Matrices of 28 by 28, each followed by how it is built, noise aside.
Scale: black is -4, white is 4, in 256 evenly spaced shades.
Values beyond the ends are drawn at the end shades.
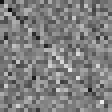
diagonal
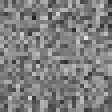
blocks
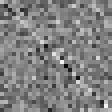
diagonal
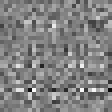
low rank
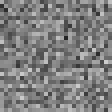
blocks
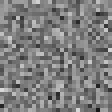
noise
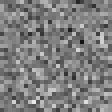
noise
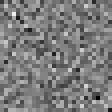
diagonal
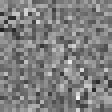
block diagonal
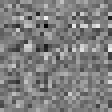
low rank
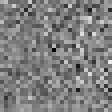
upper triangular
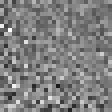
lower triangular
